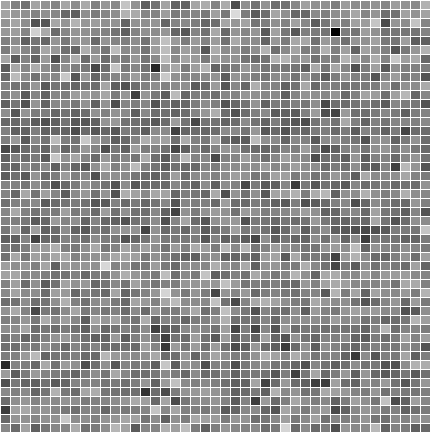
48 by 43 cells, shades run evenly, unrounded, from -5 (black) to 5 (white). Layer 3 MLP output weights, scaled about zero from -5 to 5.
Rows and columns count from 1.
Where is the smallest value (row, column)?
4, 34
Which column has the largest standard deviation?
17
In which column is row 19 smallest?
40
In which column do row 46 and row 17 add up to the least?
1
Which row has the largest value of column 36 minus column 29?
29
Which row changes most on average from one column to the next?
22
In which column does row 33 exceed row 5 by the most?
43
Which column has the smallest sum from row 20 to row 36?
37
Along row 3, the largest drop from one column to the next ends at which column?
39
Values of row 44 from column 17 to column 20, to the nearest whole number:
-2 0 1 1
